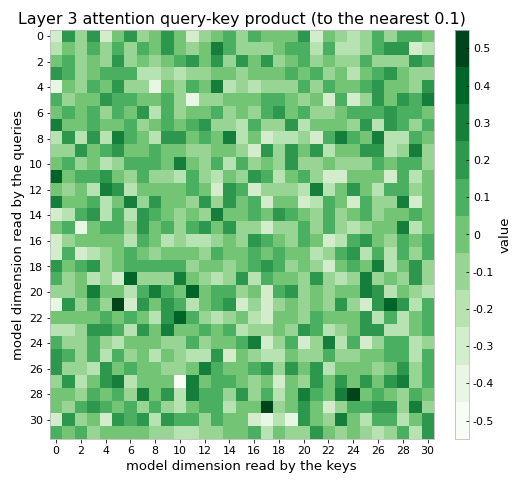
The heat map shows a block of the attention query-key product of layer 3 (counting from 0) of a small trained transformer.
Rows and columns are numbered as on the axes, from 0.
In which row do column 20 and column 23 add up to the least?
24
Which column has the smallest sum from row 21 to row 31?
18
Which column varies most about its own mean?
0
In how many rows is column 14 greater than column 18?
15
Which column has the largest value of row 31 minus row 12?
16
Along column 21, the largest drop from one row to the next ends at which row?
13
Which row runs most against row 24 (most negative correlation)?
9
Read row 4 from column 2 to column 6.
-0.1 0.1 0 0.2 -0.1
